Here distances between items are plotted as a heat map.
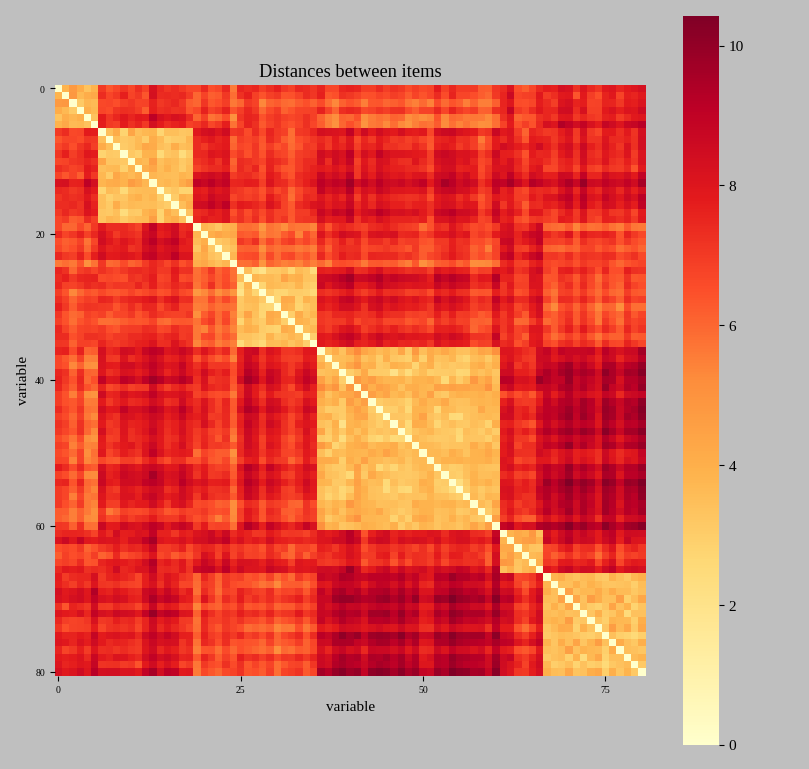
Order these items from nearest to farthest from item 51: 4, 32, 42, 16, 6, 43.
43, 42, 4, 32, 6, 16
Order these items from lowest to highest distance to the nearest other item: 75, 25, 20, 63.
25, 75, 63, 20
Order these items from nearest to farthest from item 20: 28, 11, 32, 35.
28, 35, 32, 11
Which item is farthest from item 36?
80
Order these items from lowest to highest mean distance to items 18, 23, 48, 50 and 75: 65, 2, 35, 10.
2, 10, 35, 65
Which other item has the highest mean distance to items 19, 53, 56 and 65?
13
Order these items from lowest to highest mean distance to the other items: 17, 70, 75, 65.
17, 65, 75, 70
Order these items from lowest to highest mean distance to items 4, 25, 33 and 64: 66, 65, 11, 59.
59, 65, 66, 11
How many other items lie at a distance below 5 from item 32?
10
